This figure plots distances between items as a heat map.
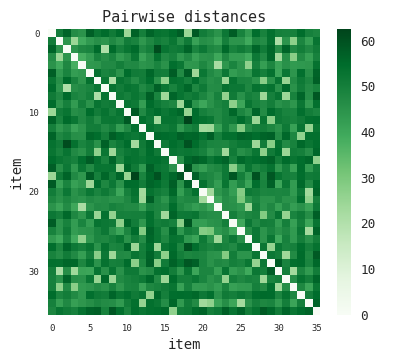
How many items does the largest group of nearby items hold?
6
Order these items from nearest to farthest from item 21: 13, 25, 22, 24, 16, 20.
20, 25, 22, 24, 16, 13
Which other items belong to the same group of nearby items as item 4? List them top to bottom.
22, 26
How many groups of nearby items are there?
11
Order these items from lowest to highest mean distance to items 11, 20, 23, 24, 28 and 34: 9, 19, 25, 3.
25, 9, 3, 19
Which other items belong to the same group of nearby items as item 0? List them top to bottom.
10, 18
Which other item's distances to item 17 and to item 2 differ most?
7
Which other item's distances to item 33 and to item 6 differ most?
8
